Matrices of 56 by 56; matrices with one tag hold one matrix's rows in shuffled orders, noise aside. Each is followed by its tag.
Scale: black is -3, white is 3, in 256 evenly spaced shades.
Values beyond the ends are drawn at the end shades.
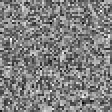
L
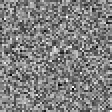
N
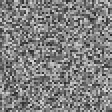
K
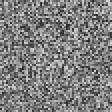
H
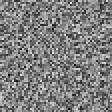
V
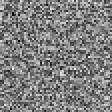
L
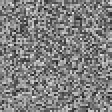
N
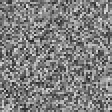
K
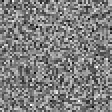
H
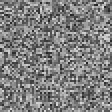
L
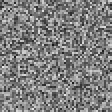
N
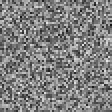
K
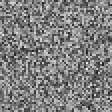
H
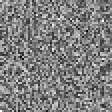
V
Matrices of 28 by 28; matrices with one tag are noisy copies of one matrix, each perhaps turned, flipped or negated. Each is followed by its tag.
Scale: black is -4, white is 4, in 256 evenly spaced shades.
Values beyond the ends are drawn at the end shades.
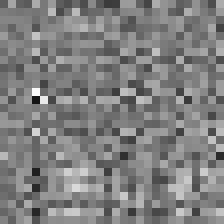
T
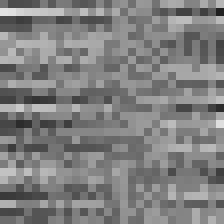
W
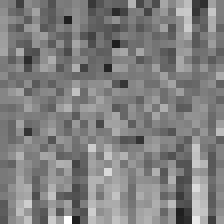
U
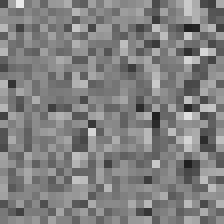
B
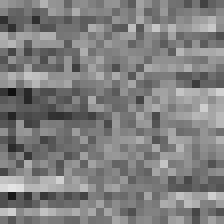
U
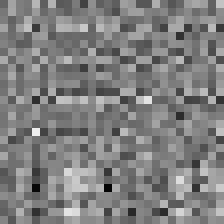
T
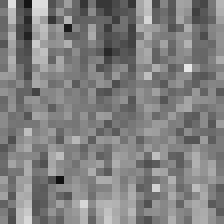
U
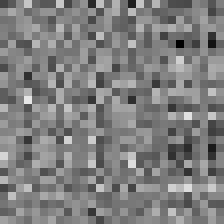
T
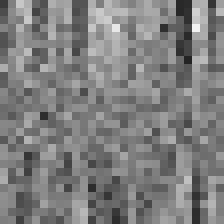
U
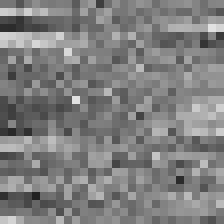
U
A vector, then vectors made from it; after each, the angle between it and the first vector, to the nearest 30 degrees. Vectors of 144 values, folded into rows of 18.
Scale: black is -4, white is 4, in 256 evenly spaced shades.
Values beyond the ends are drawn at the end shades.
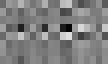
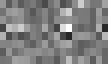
150 degrees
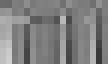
90 degrees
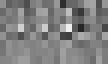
150 degrees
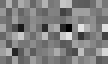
30 degrees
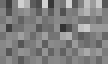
60 degrees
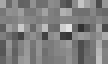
150 degrees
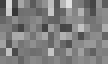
60 degrees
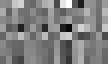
30 degrees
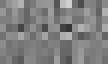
30 degrees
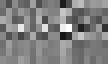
150 degrees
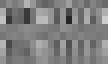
90 degrees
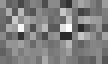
150 degrees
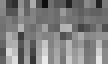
120 degrees
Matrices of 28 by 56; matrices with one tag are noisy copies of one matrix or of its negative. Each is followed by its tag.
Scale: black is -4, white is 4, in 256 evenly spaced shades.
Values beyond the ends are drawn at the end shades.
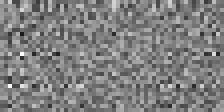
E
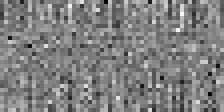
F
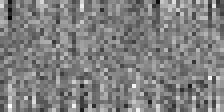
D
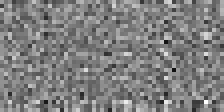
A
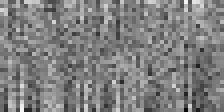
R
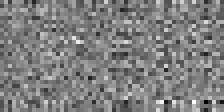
A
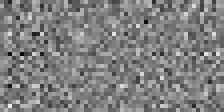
E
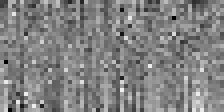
R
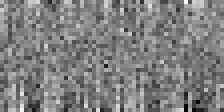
R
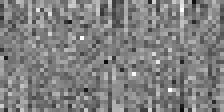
F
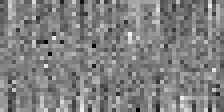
D
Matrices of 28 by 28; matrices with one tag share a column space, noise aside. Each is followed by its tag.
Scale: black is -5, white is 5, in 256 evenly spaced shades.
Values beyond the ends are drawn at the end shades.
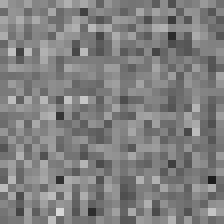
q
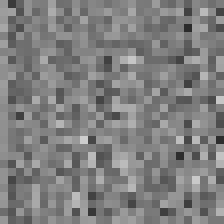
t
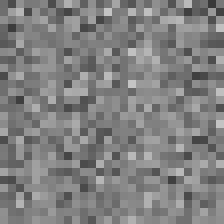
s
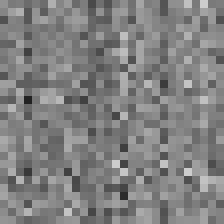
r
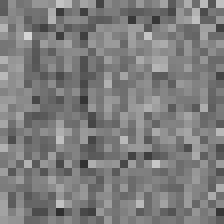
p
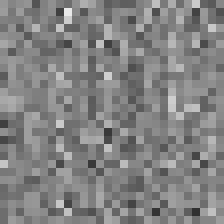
p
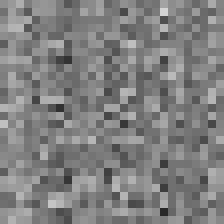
t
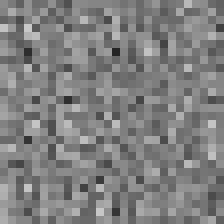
q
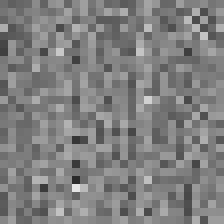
q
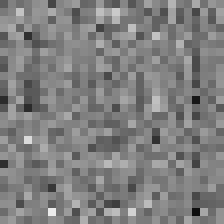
p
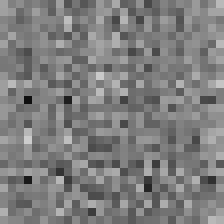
r
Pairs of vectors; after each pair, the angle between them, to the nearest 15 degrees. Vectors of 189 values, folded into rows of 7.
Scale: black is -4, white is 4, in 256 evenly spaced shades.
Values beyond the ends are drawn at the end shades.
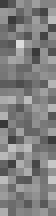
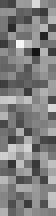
30 degrees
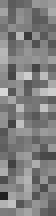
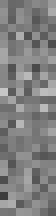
15 degrees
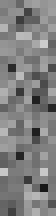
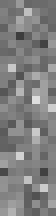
165 degrees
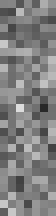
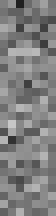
75 degrees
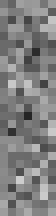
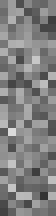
135 degrees
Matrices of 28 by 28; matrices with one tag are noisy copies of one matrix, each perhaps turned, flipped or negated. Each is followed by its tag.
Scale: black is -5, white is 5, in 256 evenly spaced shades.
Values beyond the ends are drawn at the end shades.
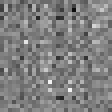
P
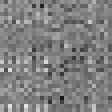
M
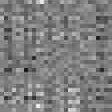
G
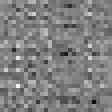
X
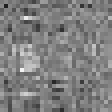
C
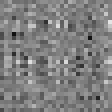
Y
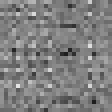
X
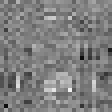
C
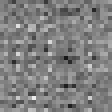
X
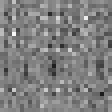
X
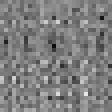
X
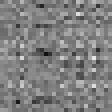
X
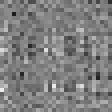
Y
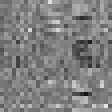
C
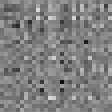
P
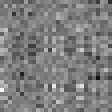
Y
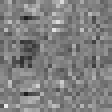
C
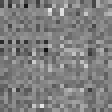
M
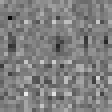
X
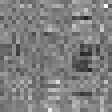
C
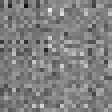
M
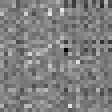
M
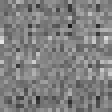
G
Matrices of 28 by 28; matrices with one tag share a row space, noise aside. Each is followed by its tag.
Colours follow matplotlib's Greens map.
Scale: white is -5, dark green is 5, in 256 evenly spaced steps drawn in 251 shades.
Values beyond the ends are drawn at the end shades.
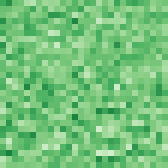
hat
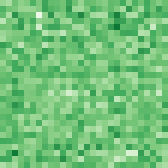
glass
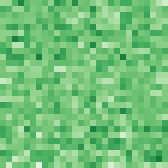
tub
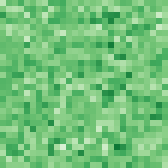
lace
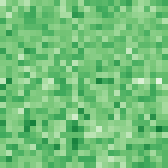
hat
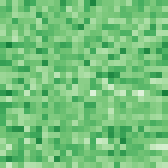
tub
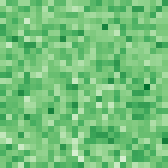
hat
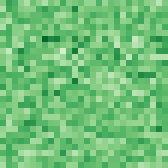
hat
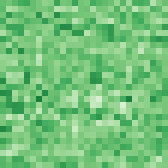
tub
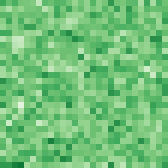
glass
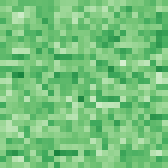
tub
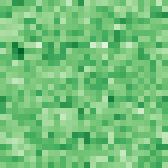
glass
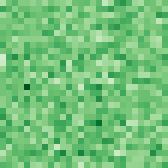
lace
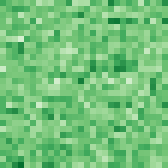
glass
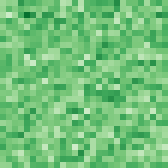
hat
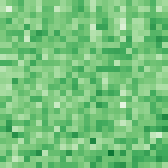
tub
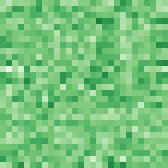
tub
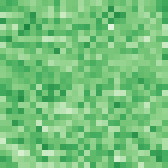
glass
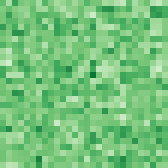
tub
